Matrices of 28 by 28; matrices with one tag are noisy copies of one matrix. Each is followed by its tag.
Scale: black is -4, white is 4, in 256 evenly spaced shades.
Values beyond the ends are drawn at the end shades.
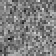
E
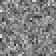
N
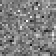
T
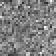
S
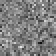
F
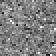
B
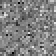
S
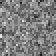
N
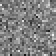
T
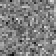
S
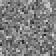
T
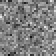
S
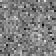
E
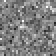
T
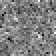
E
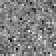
E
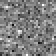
F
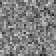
N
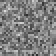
B
